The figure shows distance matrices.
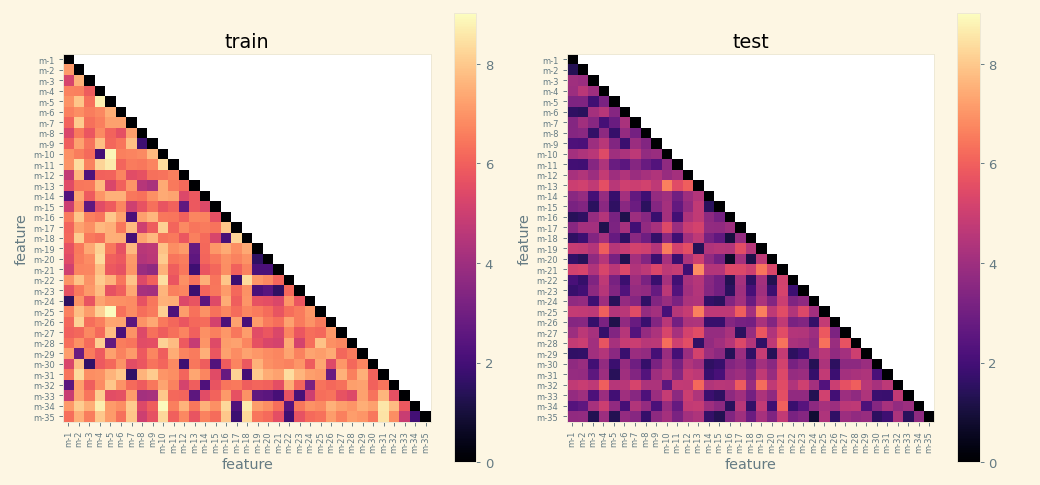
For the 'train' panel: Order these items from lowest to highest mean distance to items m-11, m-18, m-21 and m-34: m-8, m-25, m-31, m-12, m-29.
m-25, m-8, m-31, m-12, m-29
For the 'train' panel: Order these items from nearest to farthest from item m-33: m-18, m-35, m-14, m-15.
m-35, m-14, m-15, m-18
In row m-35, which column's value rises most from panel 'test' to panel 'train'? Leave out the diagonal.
m-31
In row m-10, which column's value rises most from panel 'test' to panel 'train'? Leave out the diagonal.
m-25
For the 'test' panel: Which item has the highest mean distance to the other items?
m-21
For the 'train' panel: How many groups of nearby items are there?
11
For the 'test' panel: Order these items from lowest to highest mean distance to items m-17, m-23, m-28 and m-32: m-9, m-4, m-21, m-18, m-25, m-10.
m-18, m-9, m-4, m-10, m-25, m-21
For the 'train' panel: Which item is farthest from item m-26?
m-2
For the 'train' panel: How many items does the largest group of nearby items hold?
6
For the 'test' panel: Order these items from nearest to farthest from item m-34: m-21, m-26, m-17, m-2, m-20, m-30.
m-20, m-2, m-30, m-26, m-17, m-21
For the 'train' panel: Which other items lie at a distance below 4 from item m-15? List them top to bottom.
m-3, m-12, m-30
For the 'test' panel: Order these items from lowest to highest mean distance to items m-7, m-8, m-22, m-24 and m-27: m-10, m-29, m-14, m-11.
m-14, m-11, m-29, m-10
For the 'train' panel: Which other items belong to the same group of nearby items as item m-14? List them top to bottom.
m-1, m-24, m-32
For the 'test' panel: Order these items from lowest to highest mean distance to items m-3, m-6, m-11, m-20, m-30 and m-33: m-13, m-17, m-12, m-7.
m-7, m-17, m-12, m-13
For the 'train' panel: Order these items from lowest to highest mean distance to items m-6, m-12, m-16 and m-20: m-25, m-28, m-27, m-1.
m-27, m-1, m-28, m-25
